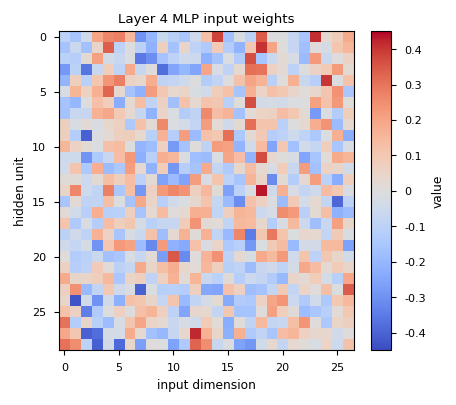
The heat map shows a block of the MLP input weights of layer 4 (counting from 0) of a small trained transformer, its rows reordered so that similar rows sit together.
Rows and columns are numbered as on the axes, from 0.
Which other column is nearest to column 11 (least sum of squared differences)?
21
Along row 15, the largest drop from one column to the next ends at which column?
25
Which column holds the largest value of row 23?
26
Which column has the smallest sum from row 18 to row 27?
17
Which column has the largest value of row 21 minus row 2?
7
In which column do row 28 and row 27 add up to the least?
3
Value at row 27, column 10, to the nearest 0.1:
-0.1
